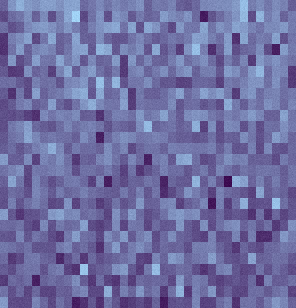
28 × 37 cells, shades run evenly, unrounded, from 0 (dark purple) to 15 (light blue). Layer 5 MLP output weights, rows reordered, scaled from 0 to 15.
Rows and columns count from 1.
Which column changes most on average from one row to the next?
26
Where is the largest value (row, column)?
2, 10
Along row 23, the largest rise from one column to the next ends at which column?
14
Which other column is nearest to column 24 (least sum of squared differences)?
6
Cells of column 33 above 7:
17
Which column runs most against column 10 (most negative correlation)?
1
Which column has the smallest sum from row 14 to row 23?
13
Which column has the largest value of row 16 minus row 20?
3
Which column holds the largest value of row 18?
33
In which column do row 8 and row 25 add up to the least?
37
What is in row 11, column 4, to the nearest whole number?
4
